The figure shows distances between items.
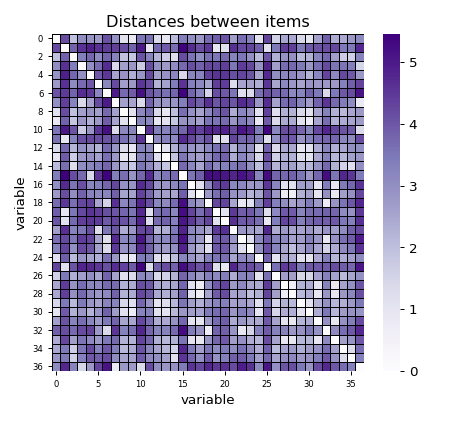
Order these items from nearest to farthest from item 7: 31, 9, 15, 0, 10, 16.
10, 9, 0, 15, 31, 16
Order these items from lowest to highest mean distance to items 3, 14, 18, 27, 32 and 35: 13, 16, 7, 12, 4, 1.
13, 12, 16, 7, 4, 1
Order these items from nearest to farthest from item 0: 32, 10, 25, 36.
36, 10, 32, 25
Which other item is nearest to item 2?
14
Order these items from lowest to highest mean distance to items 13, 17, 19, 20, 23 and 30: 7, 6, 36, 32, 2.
2, 32, 6, 7, 36
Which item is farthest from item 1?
15
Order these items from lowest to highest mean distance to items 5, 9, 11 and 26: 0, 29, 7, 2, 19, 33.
29, 0, 2, 33, 19, 7
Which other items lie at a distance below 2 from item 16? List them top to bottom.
17, 27, 28, 31, 33
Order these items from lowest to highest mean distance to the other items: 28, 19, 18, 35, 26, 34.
26, 28, 34, 35, 18, 19
